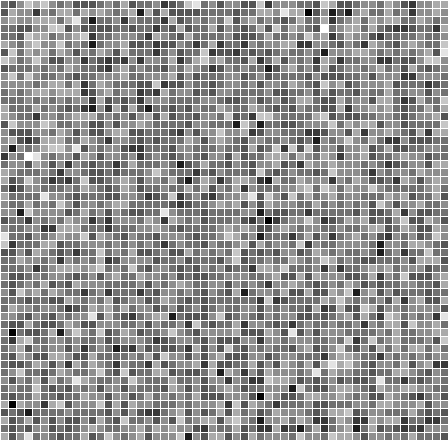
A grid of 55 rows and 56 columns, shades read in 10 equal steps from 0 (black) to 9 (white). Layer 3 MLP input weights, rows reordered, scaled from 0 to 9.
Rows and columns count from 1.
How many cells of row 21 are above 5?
8
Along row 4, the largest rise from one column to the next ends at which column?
41
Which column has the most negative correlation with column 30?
2
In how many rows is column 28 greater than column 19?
26
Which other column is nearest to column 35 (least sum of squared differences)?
27
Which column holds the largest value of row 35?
51
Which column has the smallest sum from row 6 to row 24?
18
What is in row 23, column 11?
7
